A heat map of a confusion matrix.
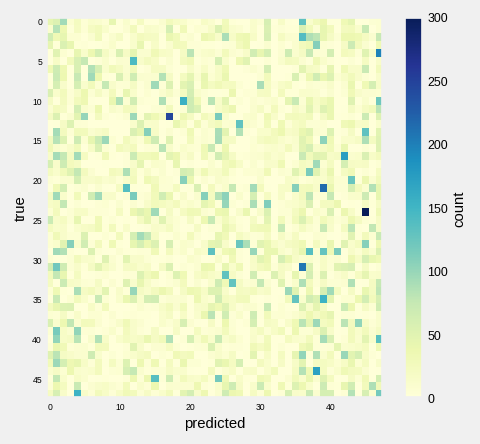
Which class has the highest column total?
1
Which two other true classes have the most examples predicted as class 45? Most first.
24, 14
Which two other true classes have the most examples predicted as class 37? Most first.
29, 19
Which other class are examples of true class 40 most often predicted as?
47
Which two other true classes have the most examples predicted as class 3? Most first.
28, 38
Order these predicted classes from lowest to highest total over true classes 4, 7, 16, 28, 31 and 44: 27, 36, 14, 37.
14, 27, 37, 36
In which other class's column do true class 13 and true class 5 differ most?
12
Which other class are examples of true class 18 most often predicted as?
38
